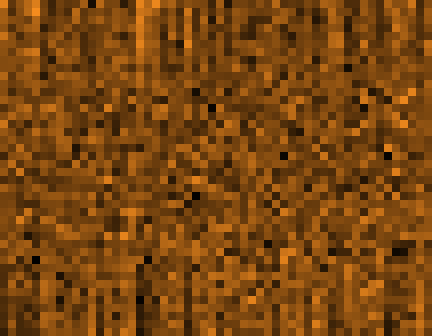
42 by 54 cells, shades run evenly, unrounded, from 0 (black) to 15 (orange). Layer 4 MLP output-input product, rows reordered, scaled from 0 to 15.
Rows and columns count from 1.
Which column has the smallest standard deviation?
54
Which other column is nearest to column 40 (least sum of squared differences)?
27
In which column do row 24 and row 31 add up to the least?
34
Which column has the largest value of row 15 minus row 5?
37
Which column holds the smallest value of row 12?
25
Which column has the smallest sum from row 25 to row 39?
5
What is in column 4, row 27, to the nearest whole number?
12
